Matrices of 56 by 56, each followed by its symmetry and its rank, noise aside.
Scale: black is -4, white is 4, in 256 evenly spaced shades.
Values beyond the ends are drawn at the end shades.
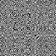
symmetric, rank seven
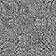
symmetric, rank eight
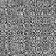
no symmetry, rank six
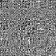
symmetric, rank eight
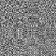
antisymmetric, rank six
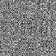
no symmetry, rank eight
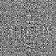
antisymmetric, rank eight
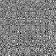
no symmetry, rank seven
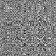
no symmetry, rank seven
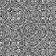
symmetric, rank eight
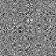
antisymmetric, rank six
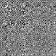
symmetric, rank seven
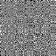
antisymmetric, rank six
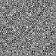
symmetric, rank seven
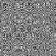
no symmetry, rank six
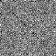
symmetric, rank eight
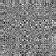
antisymmetric, rank six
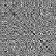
symmetric, rank six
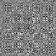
symmetric, rank six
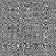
antisymmetric, rank six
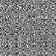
no symmetry, rank six
